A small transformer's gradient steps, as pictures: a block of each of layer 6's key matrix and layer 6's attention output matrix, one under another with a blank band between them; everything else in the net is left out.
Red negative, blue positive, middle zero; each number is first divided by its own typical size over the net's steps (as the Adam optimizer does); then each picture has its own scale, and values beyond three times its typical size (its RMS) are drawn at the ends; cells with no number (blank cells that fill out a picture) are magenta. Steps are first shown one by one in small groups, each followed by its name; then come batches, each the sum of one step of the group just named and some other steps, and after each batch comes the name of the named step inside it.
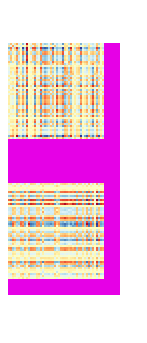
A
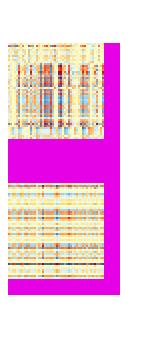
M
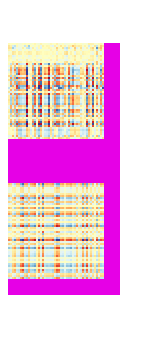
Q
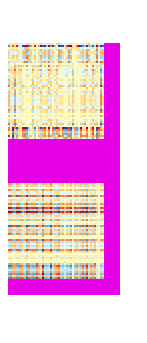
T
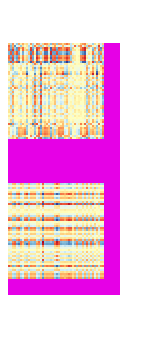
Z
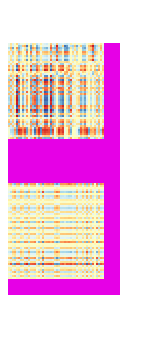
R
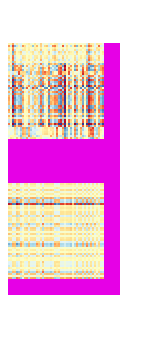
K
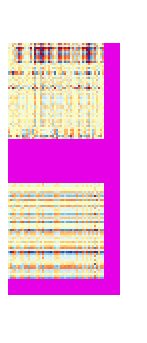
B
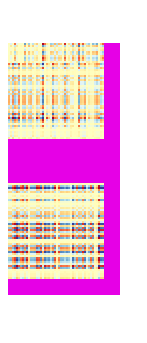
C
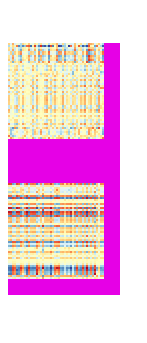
T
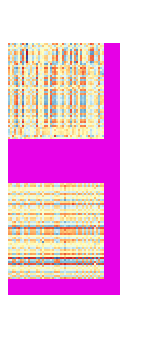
R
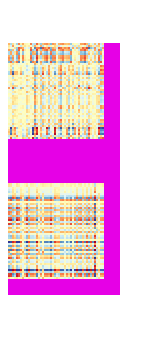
B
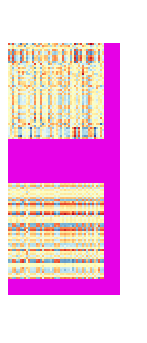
K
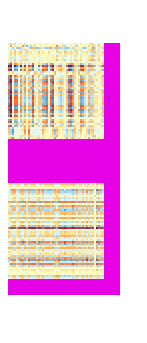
R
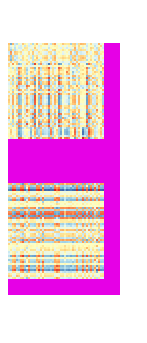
Q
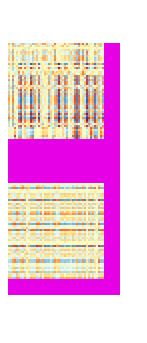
K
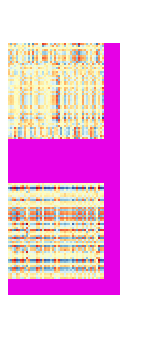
C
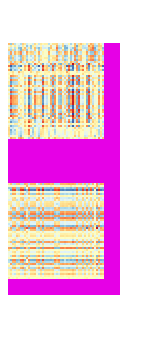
R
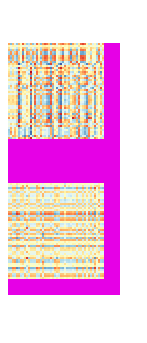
M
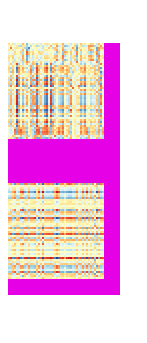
R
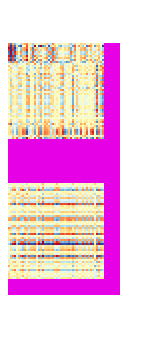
Z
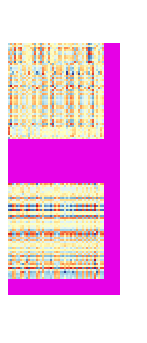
B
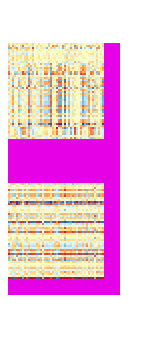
K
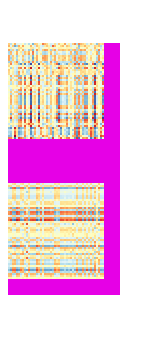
M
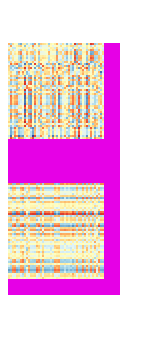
Q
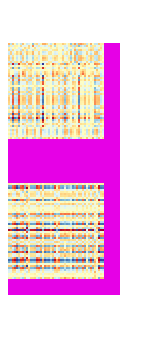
C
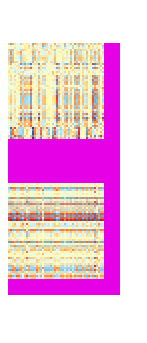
A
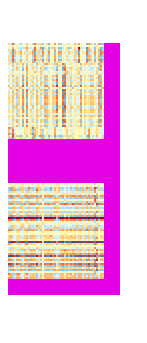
A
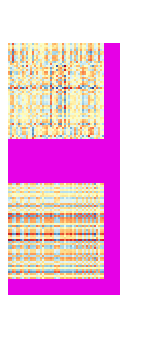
K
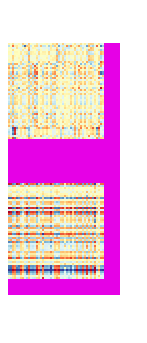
T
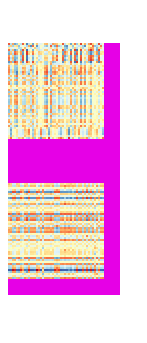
R
